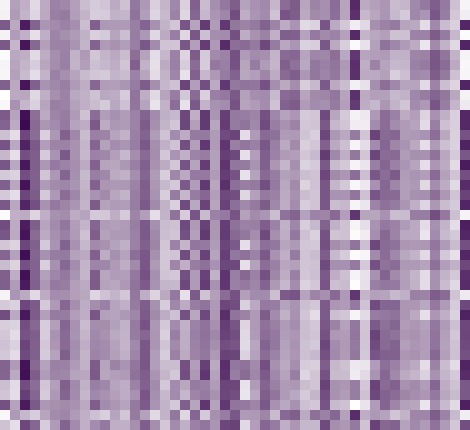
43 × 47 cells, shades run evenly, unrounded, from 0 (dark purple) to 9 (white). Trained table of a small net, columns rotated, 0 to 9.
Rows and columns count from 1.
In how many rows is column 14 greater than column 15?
32
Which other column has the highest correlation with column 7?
38
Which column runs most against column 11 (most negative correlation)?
30
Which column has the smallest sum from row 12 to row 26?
3
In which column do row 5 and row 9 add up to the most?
36
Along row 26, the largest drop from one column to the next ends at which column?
47
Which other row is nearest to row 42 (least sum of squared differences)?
1
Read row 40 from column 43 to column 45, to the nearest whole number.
5 4 6
